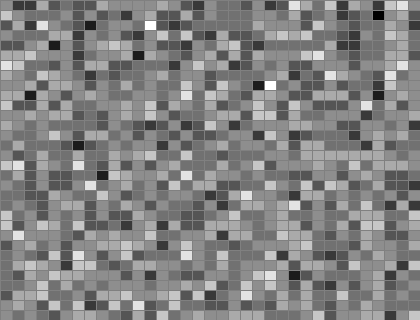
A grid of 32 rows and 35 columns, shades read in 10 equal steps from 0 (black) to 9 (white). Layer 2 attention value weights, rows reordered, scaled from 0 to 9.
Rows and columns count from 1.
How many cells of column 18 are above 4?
17
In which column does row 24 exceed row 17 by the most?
13
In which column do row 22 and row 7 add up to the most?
1
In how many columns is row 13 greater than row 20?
12
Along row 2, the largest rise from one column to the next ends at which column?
33
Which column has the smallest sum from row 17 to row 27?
6
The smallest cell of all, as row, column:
2, 32
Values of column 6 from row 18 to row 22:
3 3 5 6 4
